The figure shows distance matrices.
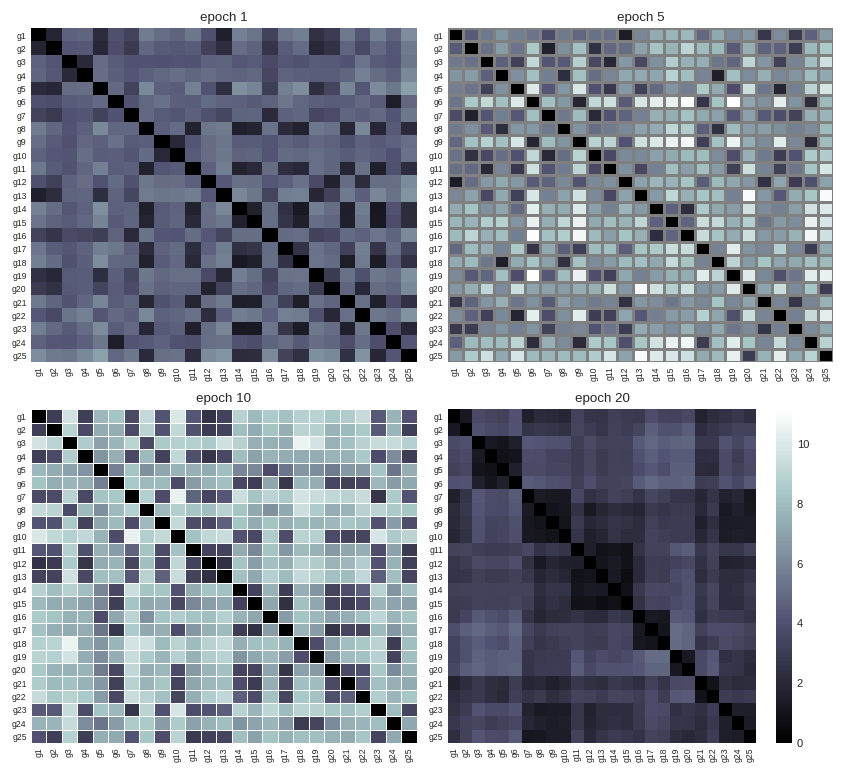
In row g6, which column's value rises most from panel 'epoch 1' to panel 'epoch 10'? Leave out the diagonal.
g24
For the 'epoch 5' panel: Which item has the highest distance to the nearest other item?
g15
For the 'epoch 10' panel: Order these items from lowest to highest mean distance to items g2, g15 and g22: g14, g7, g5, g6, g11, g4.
g6, g14, g11, g4, g5, g7
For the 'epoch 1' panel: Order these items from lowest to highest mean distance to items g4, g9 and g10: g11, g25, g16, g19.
g16, g11, g19, g25
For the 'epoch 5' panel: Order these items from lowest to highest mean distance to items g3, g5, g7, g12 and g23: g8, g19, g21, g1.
g1, g21, g19, g8
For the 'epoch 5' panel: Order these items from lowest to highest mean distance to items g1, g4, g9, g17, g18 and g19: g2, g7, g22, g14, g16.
g7, g2, g22, g14, g16
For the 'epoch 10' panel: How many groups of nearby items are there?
5
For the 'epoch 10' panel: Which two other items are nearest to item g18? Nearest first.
g24, g19
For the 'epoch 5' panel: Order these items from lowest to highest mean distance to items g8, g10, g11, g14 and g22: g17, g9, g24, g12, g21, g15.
g21, g12, g15, g17, g24, g9
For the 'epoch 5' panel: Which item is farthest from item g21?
g18
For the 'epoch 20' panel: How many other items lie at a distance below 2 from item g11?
4
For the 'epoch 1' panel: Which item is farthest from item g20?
g25
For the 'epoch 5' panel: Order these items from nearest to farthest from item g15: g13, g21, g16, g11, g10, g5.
g16, g21, g5, g10, g11, g13
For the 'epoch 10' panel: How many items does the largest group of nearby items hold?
10
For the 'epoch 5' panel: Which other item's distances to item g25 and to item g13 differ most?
g20
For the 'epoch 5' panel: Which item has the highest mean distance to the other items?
g25
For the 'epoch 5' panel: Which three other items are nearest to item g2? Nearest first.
g7, g10, g23
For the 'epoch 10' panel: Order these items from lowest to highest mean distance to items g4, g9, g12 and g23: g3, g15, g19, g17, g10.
g15, g17, g19, g3, g10
